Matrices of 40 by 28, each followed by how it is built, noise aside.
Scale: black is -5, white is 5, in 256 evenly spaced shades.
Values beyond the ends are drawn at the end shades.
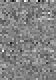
uneven rows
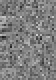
low rank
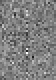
uneven columns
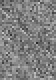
Toeplitz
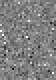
sparse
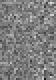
low rank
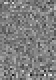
uneven rows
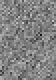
Hankel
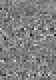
uneven rows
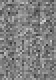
blocks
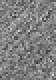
Hankel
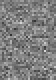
low rank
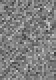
Hankel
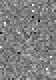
sparse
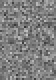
blocks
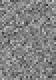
Hankel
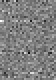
uneven rows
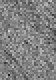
Toeplitz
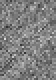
Hankel
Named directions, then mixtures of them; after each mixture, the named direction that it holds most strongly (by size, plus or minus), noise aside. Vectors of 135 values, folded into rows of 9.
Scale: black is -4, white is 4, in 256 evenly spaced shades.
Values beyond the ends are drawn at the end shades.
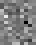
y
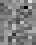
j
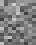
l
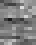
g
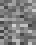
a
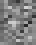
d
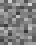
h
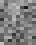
l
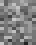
l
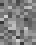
d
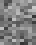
l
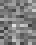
a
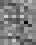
y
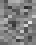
d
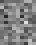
y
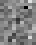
j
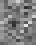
d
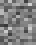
h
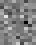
y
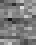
g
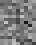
y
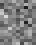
y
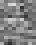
g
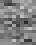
g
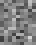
h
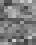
g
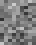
l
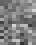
a
